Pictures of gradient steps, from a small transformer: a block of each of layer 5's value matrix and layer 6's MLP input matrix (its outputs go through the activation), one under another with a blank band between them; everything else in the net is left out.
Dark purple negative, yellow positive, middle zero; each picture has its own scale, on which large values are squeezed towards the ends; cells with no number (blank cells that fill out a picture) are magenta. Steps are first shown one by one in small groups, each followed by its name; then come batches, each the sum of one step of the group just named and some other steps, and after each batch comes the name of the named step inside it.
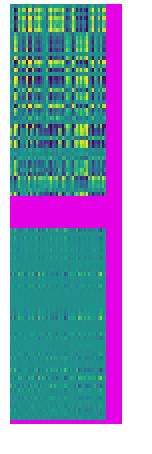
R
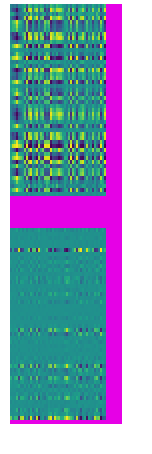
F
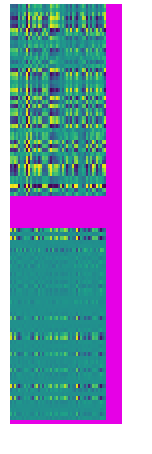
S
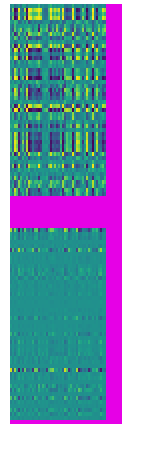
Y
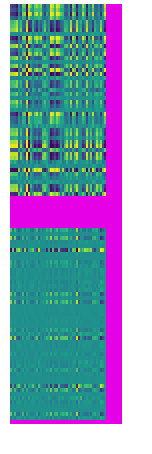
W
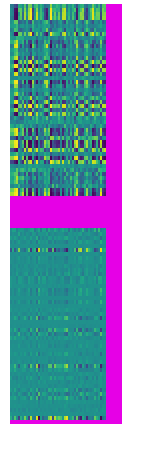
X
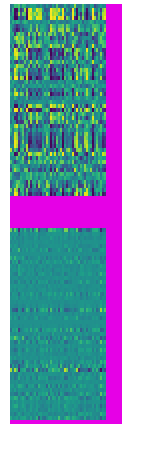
Y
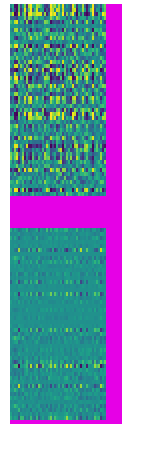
F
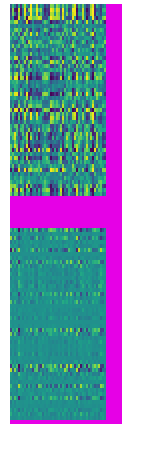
Y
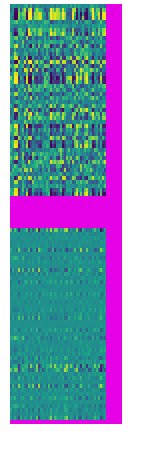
X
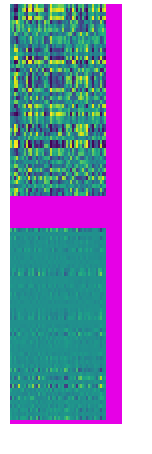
R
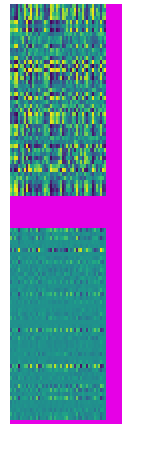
X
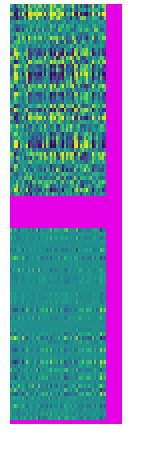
W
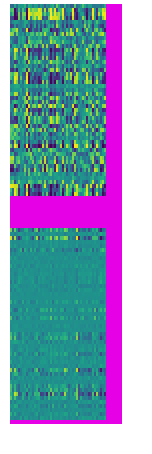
S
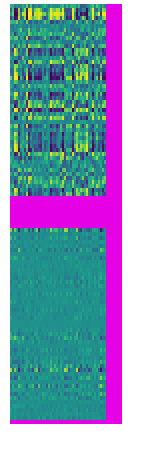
Y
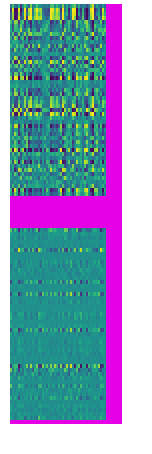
Y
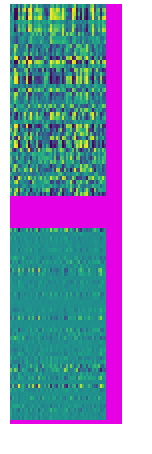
R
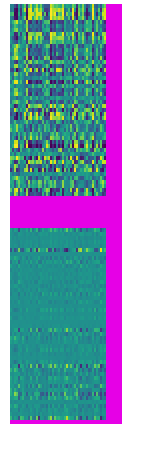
F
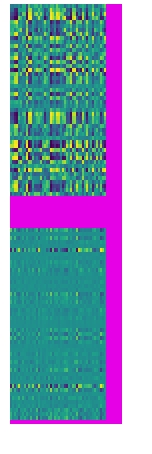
W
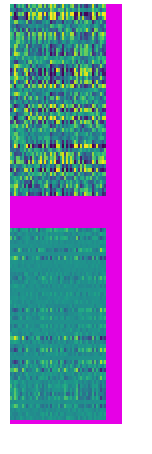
S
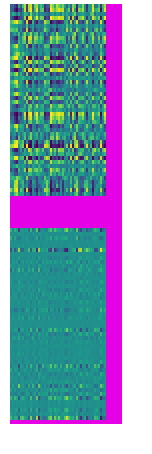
F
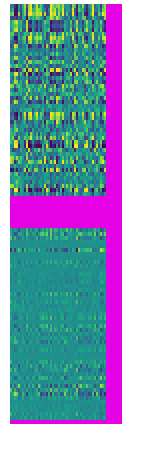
W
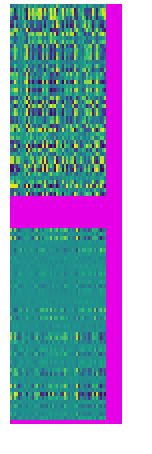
S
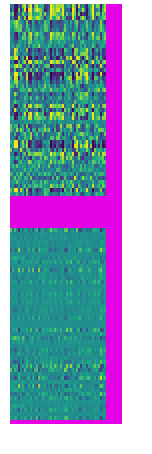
Y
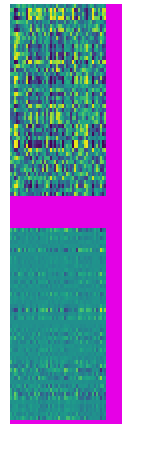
R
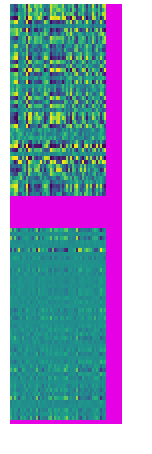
S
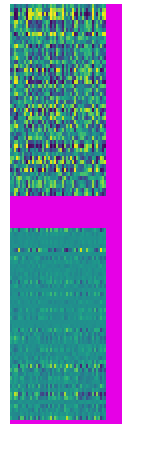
F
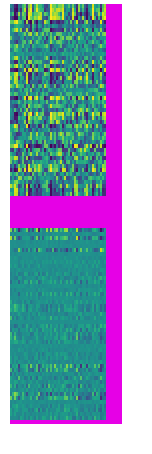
S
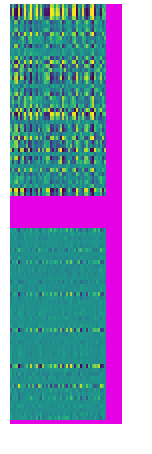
X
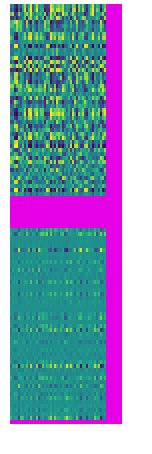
F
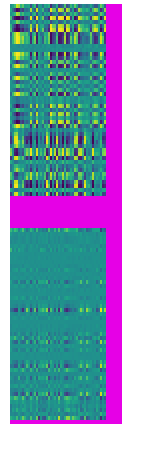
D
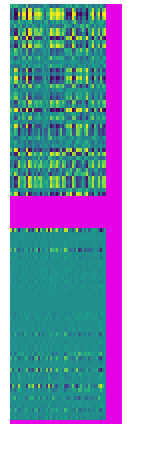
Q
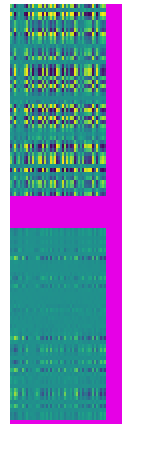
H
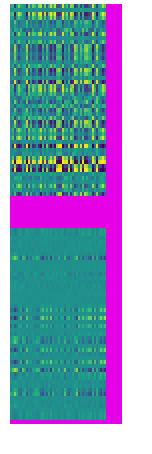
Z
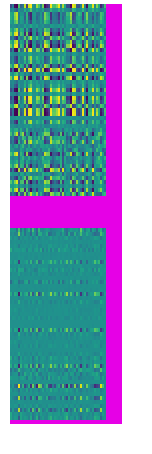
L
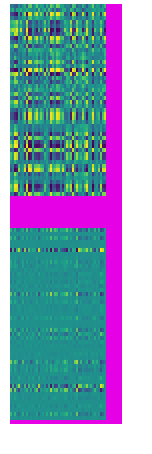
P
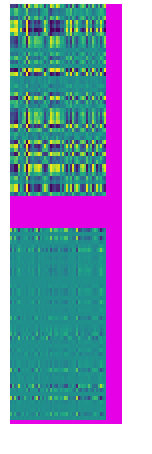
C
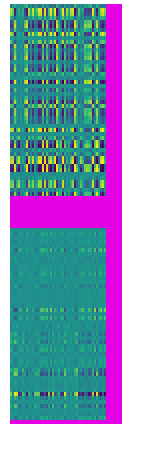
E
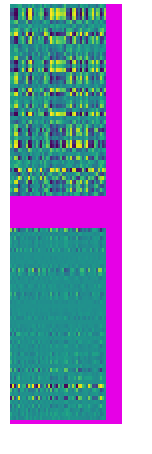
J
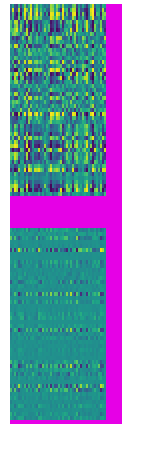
P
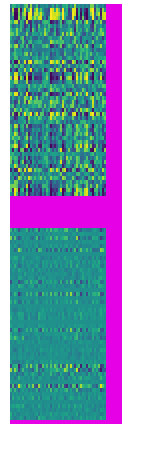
J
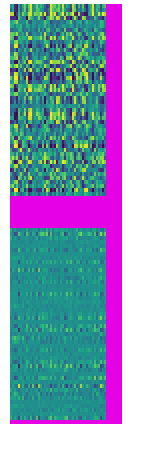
L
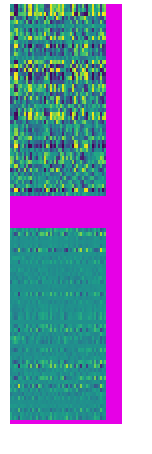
L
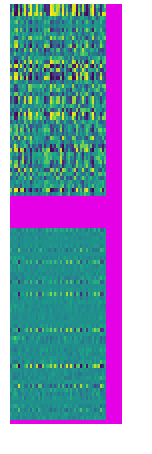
L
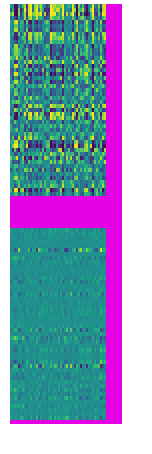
H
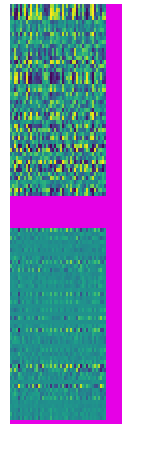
Z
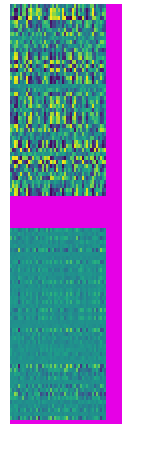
E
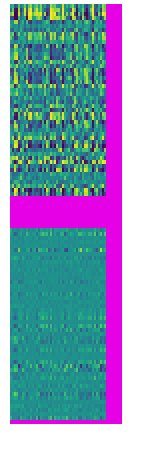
Z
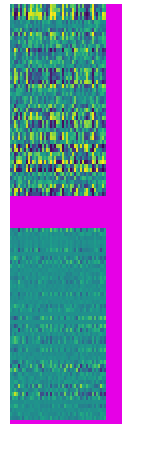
Z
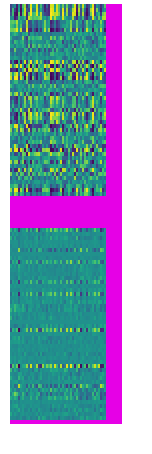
C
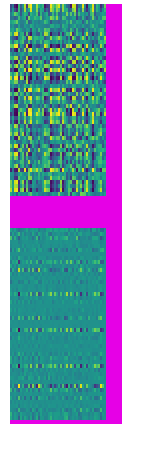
L
